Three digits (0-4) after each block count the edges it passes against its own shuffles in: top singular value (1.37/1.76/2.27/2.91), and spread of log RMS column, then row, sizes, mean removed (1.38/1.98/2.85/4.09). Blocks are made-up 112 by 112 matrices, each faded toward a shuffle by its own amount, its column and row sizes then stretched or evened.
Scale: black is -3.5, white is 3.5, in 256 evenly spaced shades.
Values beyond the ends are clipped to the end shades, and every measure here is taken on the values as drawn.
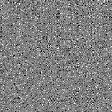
3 1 1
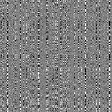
4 4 1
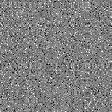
3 0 0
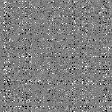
1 3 3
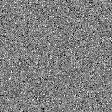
2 0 0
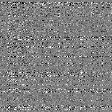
0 2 4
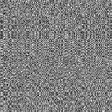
4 2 1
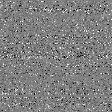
2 0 3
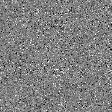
1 1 1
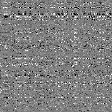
3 1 3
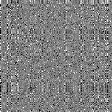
4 3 0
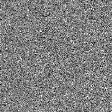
1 2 0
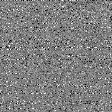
0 0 3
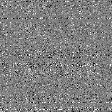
0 2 3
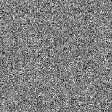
2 1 1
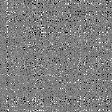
0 3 3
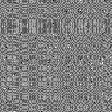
4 0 0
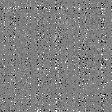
2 3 2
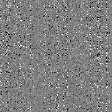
2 3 2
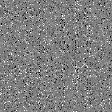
2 2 0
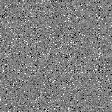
2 1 1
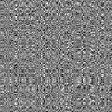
4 3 1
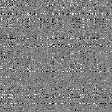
3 2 3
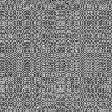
4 1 1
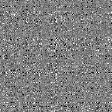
2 3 3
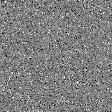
0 0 1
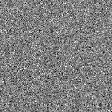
2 0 1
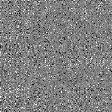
3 2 1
